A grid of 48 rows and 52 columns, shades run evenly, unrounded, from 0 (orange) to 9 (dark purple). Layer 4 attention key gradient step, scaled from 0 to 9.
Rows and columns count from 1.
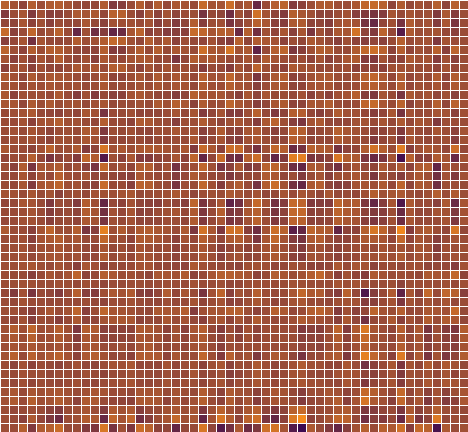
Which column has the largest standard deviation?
45
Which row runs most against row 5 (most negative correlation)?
4
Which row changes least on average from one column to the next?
32
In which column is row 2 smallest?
29
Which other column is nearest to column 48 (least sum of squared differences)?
50
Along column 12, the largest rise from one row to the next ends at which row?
18
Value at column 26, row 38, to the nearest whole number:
4
